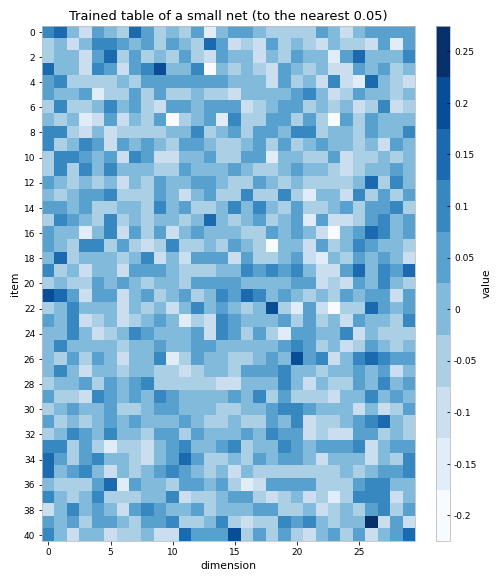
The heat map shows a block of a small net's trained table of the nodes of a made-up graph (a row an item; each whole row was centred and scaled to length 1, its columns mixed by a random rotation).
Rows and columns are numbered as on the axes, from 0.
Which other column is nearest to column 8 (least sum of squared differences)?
7
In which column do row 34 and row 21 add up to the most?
0
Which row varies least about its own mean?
25
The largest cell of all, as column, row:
26, 39
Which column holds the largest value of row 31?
27
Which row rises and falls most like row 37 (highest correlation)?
17
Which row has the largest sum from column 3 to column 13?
1
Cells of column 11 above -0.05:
25
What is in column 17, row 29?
0.1
